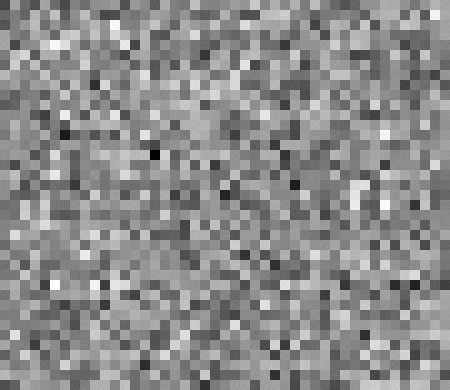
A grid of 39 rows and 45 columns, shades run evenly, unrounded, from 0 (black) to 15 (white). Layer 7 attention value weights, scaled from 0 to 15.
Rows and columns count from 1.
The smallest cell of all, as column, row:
16, 16
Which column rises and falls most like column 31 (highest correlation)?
10
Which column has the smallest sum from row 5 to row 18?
29
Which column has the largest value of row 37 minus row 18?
28
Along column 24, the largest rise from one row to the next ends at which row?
33
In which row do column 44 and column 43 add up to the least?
8
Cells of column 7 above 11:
5
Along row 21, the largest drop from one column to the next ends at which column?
37
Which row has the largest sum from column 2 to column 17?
36
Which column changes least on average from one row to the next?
45
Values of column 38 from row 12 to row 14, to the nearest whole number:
4 9 10
